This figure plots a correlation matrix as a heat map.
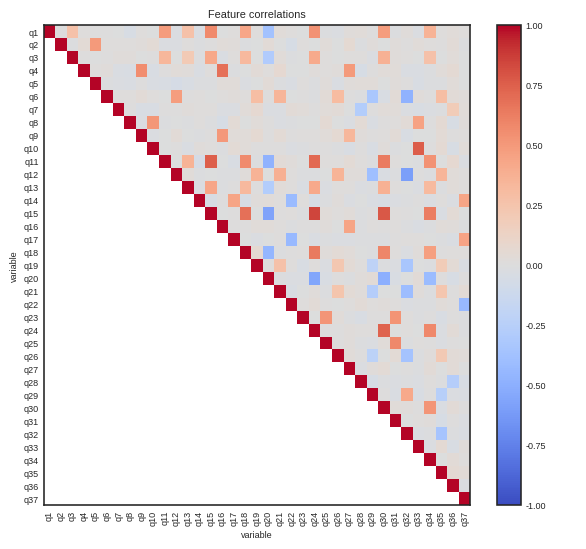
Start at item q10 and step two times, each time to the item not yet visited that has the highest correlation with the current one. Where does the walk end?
q8
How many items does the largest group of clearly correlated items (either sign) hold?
10
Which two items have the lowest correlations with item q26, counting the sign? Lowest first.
q32, q29
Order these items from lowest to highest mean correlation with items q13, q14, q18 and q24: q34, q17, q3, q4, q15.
q4, q17, q3, q34, q15
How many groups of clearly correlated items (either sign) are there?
8
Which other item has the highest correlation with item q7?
q36
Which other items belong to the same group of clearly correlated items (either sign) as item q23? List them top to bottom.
q25, q31
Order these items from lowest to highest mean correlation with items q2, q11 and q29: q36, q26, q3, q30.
q26, q36, q3, q30
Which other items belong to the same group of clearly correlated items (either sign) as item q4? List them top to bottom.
q9, q16, q27
